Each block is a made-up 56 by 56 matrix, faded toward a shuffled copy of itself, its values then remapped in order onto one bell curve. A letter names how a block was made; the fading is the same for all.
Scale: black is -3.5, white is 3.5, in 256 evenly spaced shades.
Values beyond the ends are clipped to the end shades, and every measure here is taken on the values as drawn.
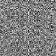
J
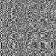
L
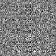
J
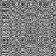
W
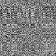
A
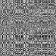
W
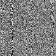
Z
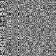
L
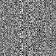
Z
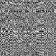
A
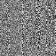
Z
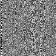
Z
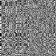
L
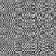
W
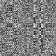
L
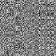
L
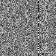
Z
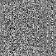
Z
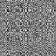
L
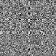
J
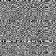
A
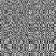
W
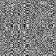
L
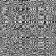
A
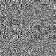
J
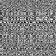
A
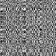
W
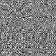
A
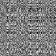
L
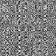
J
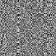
L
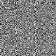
J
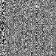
Z
